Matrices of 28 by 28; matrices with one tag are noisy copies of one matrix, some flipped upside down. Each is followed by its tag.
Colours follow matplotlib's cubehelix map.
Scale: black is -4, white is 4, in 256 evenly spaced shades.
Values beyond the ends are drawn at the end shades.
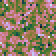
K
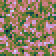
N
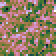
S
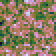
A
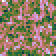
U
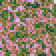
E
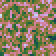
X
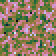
N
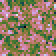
U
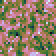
K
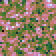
K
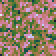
X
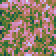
A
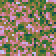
S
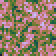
X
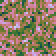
K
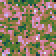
U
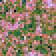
K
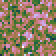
X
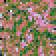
X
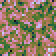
K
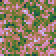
X
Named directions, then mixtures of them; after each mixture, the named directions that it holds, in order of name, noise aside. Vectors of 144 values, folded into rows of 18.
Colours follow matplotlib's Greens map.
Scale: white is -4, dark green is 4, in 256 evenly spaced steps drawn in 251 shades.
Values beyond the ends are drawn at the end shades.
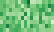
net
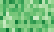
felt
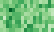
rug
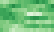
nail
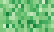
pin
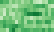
felt, nail.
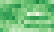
nail.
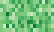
pin.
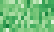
felt, net.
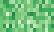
pin.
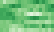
nail.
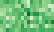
nail, net.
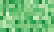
felt.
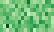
net, pin.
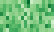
net.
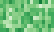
felt, rug.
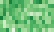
felt, nail.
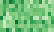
felt.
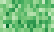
pin, rug.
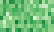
felt.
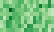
rug.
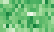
nail, pin.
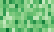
felt.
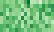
net.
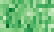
pin, rug.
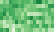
felt, nail.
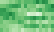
nail.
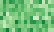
felt.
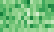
nail, net.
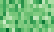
felt.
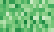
felt, net.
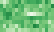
nail, pin.
